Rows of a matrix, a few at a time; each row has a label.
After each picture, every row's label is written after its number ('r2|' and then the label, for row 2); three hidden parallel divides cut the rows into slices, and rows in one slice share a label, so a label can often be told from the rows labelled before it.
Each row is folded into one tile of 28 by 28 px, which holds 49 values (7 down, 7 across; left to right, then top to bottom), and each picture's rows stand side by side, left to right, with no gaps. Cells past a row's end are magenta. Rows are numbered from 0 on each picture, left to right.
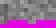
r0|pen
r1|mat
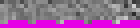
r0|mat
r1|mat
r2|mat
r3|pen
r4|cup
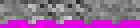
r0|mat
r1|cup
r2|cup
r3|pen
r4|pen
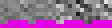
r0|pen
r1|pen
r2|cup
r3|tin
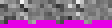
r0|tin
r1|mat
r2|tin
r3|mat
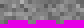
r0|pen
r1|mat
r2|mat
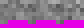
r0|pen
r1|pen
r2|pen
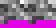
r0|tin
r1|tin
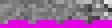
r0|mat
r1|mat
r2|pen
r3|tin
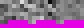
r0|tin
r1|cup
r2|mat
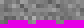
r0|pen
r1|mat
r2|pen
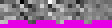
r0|cup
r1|tin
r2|cup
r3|mat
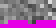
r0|mat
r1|tin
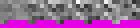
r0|pen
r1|tin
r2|tin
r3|tin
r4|cup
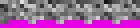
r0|tin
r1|cup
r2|cup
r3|cup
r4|cup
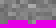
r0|pen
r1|mat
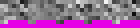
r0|cup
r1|mat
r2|tin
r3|tin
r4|cup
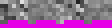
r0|tin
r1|pen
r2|cup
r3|pen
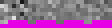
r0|cup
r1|pen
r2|pen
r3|mat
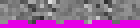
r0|mat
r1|tin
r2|mat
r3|cup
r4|pen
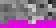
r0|pen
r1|cup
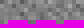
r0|mat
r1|pen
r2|pen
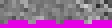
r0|pen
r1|mat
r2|pen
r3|cup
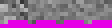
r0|cup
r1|pen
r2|pen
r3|mat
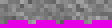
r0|pen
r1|mat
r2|pen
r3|mat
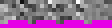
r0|cup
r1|tin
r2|tin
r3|mat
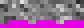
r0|tin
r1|mat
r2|cup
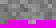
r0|pen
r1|mat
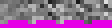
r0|mat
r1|cup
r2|cup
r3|tin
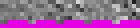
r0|pen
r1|mat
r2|tin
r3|pen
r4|cup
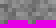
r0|pen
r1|pen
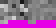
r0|cup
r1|mat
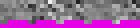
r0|pen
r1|tin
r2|cup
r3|mat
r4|cup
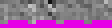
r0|mat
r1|cup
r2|mat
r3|pen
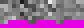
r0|cup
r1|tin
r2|pen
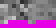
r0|cup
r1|mat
